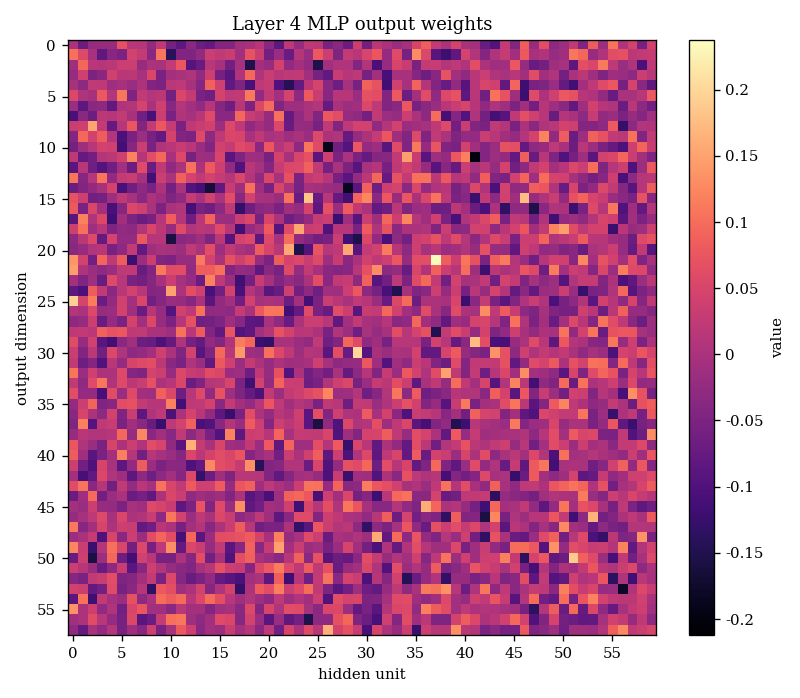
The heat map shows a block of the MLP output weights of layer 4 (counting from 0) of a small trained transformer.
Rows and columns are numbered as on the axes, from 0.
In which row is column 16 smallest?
36
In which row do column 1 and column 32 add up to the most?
17
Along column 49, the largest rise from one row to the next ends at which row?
18
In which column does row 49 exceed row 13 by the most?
56
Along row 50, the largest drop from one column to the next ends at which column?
2
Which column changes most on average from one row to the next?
0
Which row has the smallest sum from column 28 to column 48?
16
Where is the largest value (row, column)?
21, 37
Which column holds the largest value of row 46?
53
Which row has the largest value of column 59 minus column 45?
42
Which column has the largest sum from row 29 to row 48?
50
